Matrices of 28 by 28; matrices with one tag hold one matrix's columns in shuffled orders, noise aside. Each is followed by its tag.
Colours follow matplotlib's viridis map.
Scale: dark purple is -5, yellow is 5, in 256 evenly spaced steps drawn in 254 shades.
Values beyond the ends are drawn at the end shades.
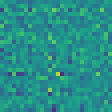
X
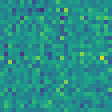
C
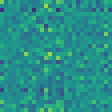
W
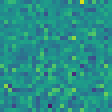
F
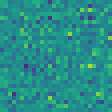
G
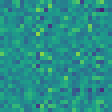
W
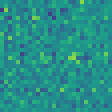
C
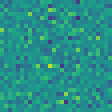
G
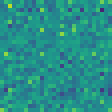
W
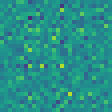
G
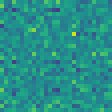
W
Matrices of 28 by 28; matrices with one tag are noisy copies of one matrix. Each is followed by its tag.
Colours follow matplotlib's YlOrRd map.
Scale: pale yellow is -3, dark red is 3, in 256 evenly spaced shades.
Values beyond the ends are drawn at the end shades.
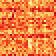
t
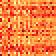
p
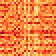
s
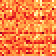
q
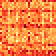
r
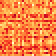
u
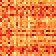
p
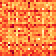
r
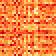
s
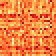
u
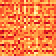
s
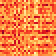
s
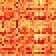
q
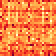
r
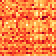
q
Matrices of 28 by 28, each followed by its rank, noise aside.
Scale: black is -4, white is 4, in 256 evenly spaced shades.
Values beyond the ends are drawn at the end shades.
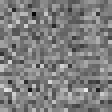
seven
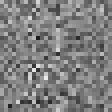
four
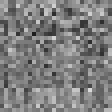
four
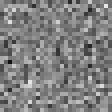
seven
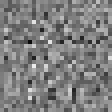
seven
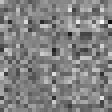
four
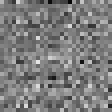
four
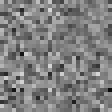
six
